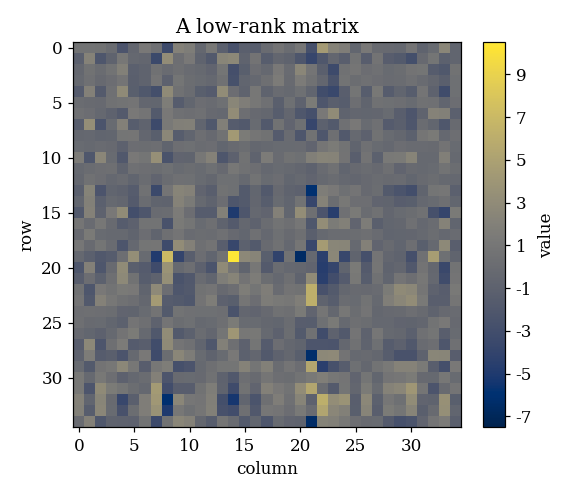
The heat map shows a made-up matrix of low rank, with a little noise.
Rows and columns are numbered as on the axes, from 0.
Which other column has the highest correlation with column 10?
9
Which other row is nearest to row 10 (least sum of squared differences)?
30
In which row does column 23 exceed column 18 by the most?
19
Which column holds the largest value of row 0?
22
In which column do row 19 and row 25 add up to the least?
20
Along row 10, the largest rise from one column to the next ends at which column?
2
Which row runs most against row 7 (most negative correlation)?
10
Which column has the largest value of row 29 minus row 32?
8
